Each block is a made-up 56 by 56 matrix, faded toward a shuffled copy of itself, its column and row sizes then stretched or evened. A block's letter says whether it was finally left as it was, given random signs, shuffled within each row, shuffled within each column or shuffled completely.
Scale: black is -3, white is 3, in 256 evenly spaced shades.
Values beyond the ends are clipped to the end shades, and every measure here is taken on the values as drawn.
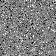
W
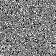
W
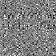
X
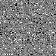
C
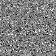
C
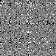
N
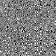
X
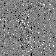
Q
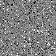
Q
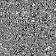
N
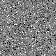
W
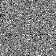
C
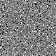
Q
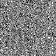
Q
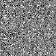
N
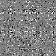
X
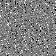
Q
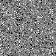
Q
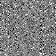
Q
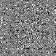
N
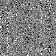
Q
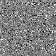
C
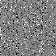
Q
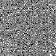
X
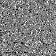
C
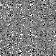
N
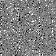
Q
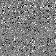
N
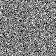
W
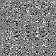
X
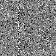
Q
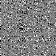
N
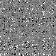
X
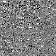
N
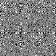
X
